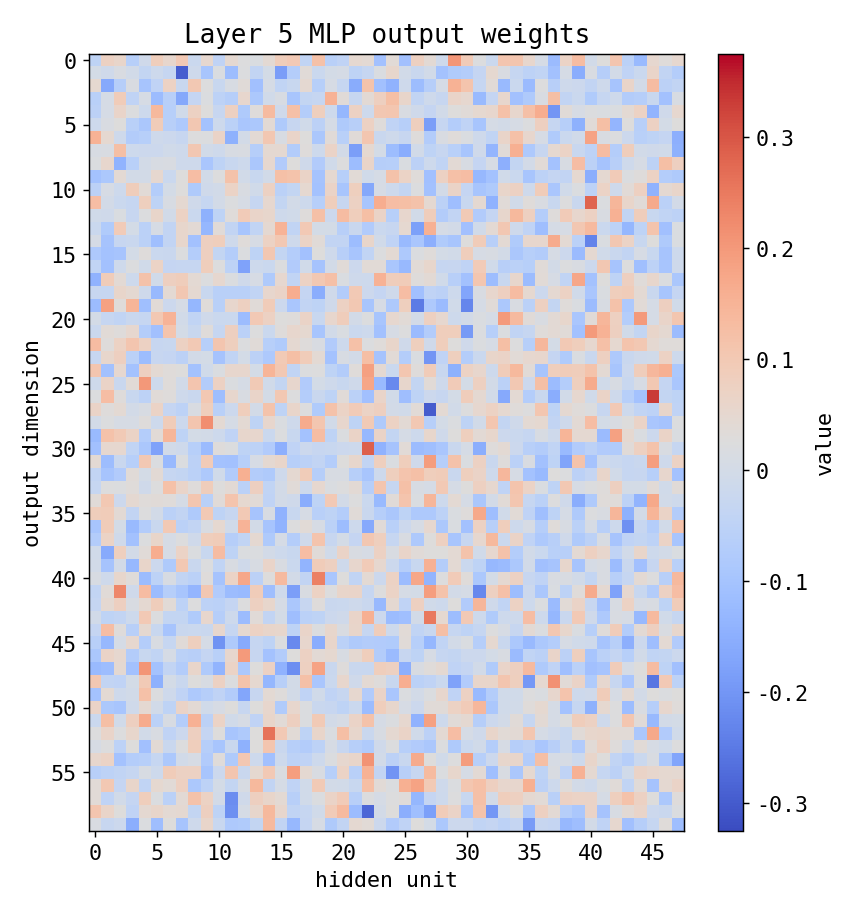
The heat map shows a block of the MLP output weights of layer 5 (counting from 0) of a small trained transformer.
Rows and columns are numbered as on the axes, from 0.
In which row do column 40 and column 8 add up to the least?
14
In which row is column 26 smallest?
19
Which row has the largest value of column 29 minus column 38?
31
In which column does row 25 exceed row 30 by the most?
4
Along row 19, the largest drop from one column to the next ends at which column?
26
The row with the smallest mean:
45
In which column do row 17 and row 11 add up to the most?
23
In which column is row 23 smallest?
27
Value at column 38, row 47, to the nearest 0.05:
-0.1
